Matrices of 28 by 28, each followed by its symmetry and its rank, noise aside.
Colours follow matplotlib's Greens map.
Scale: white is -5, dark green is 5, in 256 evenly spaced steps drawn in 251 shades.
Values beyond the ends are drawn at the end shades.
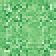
symmetric, rank four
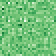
antisymmetric, rank four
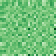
symmetric, rank two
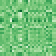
antisymmetric, rank two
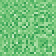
symmetric, rank four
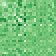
symmetric, rank three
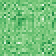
symmetric, rank three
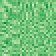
no symmetry, rank three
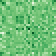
symmetric, rank three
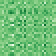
no symmetry, rank two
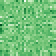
antisymmetric, rank four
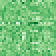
no symmetry, rank four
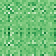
no symmetry, rank two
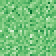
antisymmetric, rank four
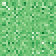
symmetric, rank three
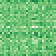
no symmetry, rank four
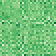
antisymmetric, rank four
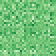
no symmetry, rank four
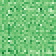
antisymmetric, rank four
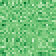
no symmetry, rank four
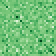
symmetric, rank four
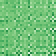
antisymmetric, rank two
